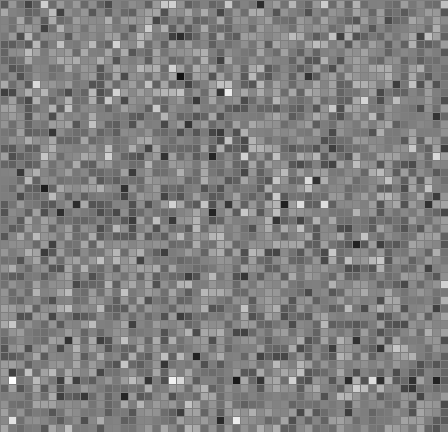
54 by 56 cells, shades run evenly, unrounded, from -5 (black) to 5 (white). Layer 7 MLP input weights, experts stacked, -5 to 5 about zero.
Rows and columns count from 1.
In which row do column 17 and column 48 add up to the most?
33
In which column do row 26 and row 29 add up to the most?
38
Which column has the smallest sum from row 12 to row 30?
17
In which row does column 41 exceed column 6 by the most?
26
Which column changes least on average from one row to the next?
49
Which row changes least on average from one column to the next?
51
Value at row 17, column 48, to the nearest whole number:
2
